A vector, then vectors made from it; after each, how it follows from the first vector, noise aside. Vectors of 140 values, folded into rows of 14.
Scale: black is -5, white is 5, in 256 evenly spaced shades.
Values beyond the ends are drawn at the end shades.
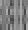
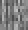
reversed, negated.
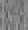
wrapped around, shrunk.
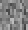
sign-scrambled.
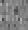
reversed, partly zeroed.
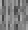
reversed.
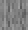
wrapped around, shrunk.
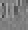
reversed, partly zeroed.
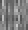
reversed, negated.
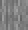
reversed, negated, shrunk.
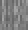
reversed, negated, shrunk.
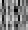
reversed, scaled up.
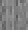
wrapped around, shrunk.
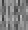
reversed.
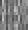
reversed, negated.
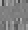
reversed, partly zeroed.
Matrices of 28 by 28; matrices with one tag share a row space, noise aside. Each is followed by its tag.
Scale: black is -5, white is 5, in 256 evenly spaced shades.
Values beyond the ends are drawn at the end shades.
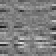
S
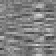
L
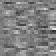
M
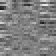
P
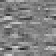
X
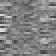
P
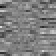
P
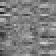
P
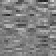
M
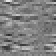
X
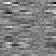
X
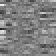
P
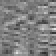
M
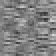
M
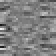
P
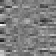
P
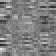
P
